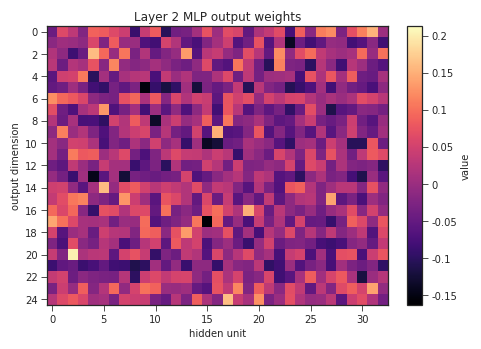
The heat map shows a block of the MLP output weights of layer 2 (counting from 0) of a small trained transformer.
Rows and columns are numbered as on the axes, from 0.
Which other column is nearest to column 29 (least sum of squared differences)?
9
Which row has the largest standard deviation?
17
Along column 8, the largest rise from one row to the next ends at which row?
23
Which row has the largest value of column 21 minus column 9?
5
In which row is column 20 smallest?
18
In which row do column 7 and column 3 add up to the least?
21
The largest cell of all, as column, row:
2, 20
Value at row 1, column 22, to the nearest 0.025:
0.025
